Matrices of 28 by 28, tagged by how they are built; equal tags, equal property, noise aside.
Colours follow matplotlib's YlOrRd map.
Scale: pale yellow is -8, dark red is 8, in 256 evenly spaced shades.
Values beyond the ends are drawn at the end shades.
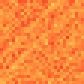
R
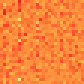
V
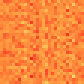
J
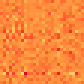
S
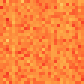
J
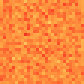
J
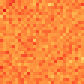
R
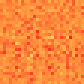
S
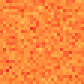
J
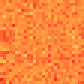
S
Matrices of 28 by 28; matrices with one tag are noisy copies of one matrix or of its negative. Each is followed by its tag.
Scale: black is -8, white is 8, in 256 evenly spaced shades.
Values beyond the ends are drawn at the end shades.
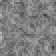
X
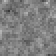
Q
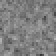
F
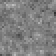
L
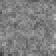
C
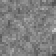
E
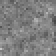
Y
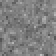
F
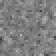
F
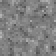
X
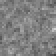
E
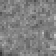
C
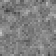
Q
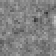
Y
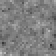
C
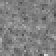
F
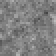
Y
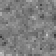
C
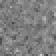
F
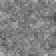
C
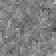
E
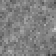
E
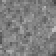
E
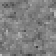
L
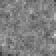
C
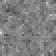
Q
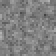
X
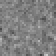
F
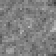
E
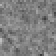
F
